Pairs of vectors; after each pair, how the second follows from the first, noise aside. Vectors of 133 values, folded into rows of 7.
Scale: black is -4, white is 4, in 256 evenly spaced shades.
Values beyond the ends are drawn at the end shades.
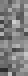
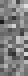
reversed, negated.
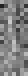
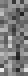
reversed, negated.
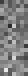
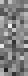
negated.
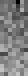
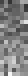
reversed, negated.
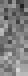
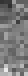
reversed, negated, partly zeroed.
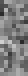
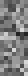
reversed, negated.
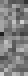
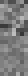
reversed, negated, partly zeroed.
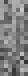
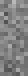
reversed, negated, shrunk.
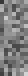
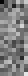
reversed, negated.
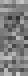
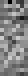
reversed, negated.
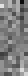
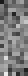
reversed, negated.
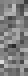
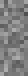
reversed, negated, shrunk.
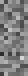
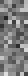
reversed, negated.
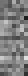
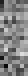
reversed.
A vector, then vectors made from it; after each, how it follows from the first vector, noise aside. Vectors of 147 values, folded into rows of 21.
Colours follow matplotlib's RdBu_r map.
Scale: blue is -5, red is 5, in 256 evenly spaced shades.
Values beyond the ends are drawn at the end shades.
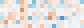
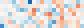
reversed.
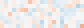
reversed, negated, shrunk.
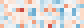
reversed, negated.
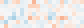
negated, shrunk.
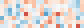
wrapped around, negated.
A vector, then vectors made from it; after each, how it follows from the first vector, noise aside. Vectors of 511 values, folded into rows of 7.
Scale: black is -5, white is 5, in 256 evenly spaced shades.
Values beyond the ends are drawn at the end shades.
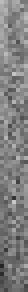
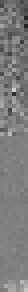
reversed, partly zeroed.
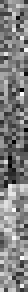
wrapped around, scaled up.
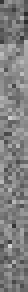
wrapped around.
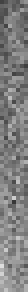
negated.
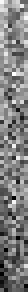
scaled up.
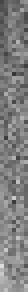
negated.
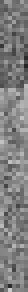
wrapped around.
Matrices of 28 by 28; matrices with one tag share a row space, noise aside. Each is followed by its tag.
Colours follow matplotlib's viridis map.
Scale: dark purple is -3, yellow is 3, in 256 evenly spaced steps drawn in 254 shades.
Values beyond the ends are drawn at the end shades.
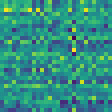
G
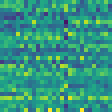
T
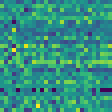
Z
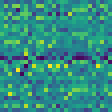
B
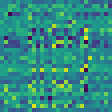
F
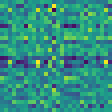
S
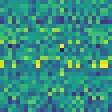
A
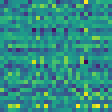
F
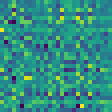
Z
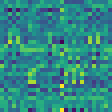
A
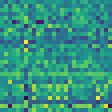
B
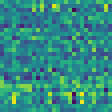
G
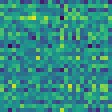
A
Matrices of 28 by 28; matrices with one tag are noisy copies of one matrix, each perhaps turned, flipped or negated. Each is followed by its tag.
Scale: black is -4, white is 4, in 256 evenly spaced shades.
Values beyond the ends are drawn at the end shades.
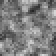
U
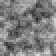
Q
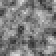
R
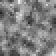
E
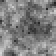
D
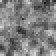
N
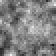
D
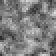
U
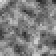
E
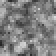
U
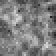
Q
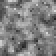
U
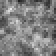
Q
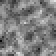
E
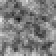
Q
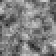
U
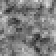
Q
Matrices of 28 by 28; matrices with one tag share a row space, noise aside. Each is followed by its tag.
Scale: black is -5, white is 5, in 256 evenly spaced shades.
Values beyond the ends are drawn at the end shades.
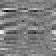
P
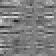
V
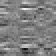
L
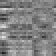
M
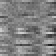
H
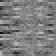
V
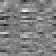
L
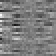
V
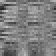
P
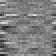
P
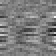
H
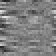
P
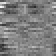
P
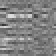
M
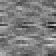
H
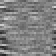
P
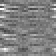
P
